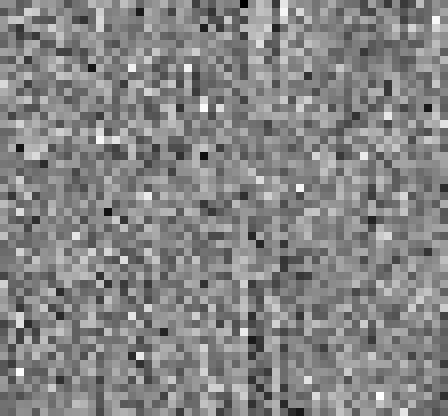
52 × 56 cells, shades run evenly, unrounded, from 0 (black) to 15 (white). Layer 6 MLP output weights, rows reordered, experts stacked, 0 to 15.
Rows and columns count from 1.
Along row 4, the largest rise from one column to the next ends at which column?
27
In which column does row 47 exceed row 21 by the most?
3
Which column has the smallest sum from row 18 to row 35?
36
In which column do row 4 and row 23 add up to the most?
33
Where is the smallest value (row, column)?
1, 31
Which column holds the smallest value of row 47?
34
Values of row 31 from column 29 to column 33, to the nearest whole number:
9 8 10 9 2
